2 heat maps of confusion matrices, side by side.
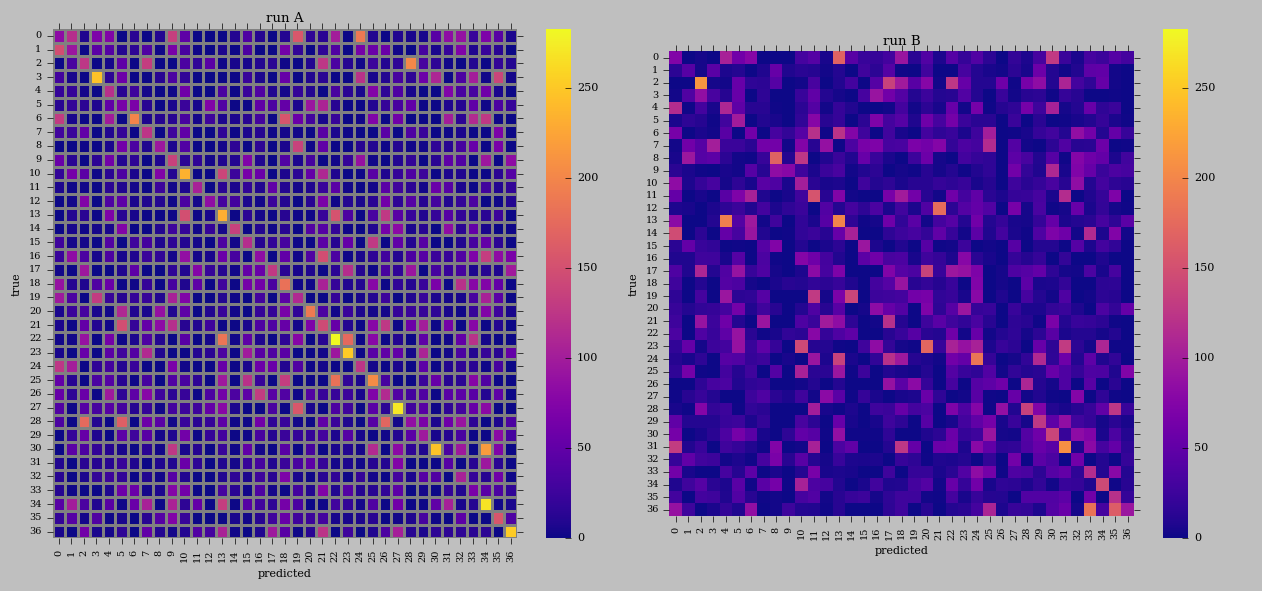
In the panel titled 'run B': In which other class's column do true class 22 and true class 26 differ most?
28
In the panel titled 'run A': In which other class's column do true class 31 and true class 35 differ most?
34
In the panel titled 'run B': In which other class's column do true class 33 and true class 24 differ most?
13
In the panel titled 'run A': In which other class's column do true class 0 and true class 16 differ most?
24
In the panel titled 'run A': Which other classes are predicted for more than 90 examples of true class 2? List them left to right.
7, 21, 28
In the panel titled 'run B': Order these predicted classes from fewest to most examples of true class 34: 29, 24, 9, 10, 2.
9, 29, 2, 24, 10
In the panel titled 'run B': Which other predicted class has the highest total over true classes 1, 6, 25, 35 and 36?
33
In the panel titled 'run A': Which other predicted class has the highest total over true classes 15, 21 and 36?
25
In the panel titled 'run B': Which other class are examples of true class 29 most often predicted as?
31
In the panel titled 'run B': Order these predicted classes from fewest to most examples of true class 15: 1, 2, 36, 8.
36, 2, 1, 8
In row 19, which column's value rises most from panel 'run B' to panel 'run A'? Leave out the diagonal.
3
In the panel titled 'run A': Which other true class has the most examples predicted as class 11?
17
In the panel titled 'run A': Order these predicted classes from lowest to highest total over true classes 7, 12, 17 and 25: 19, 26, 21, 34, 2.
19, 34, 21, 26, 2
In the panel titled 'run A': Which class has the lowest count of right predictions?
31
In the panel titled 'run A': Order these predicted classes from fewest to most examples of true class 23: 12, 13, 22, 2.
12, 13, 2, 22
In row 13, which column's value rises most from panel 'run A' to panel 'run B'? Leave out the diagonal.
4
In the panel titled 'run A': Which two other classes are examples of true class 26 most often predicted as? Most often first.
16, 4
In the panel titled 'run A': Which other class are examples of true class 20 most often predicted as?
5
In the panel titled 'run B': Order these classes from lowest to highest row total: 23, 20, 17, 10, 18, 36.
18, 10, 20, 36, 17, 23
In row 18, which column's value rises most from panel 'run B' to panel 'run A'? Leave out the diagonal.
32
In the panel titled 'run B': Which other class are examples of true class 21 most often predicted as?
17
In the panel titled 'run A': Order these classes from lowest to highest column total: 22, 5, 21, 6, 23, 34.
6, 23, 5, 22, 21, 34
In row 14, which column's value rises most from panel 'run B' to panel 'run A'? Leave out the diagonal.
27
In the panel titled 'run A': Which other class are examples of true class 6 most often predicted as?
18
